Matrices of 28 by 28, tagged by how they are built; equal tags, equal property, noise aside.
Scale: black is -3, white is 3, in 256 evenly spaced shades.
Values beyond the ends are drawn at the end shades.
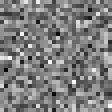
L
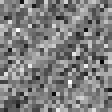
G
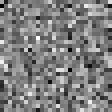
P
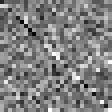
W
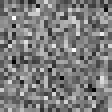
L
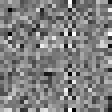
P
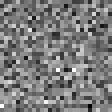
L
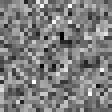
G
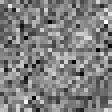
G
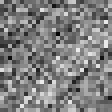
G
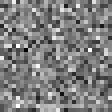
L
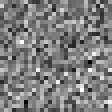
L
